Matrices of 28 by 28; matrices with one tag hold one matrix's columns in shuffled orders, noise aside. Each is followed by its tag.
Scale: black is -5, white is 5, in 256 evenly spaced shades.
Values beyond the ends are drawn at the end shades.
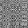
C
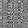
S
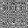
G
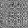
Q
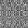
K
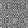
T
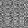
Q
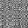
C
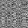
Q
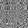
G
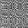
T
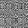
T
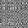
G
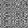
Q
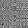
C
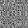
K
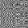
Q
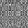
K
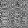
Q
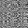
Q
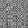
C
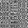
S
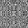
K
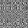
G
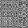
Q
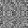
K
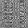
S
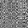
S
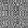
K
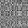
K
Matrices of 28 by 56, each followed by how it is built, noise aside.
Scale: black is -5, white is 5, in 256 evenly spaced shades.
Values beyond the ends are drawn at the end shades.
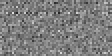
uneven rows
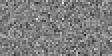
noise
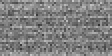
blocks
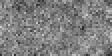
smooth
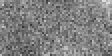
smooth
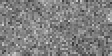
smooth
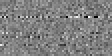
uneven rows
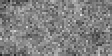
smooth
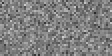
noise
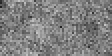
smooth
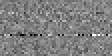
uneven rows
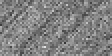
Hankel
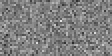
noise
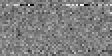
uneven rows
